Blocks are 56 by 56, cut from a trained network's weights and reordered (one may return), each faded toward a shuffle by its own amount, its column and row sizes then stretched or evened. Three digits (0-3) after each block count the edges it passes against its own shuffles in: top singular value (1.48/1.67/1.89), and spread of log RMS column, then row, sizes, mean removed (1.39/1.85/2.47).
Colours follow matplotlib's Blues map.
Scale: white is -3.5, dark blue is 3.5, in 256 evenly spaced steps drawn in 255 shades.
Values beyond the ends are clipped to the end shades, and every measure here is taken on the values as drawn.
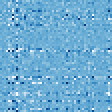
3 2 3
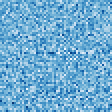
3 0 1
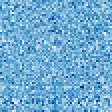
1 1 2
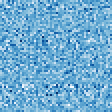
0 0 2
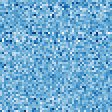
0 1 2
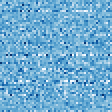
0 1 3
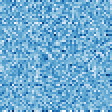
3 0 2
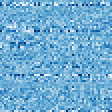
2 0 3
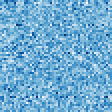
2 0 2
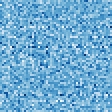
0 0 2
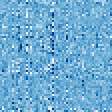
2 3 2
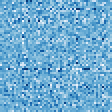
1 2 2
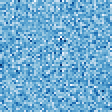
1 1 0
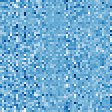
0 3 2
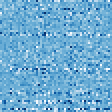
2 2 3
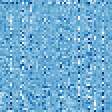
1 3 2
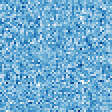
0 1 1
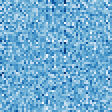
2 2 0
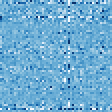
2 2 3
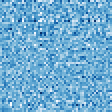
3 1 2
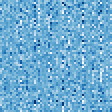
1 3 0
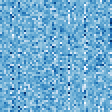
1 3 0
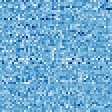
0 0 3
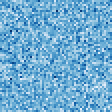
0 0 0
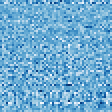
3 0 3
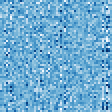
2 3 0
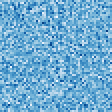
1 0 0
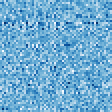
2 0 2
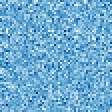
1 1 1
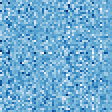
1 3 1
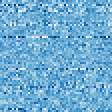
3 0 3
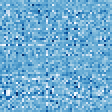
1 2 3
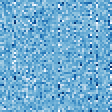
0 3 1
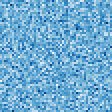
0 0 0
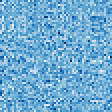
2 2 1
